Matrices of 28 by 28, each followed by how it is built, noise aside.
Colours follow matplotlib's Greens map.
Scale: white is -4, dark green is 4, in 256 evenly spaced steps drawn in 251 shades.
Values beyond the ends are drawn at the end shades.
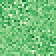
block diagonal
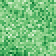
smooth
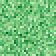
noise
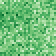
smooth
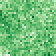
smooth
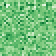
low rank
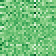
low rank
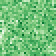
smooth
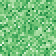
Hankel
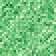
Hankel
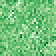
block diagonal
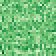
low rank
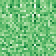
low rank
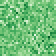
block diagonal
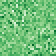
block diagonal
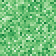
Hankel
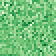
block diagonal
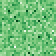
sparse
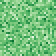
noise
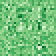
low rank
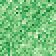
Hankel
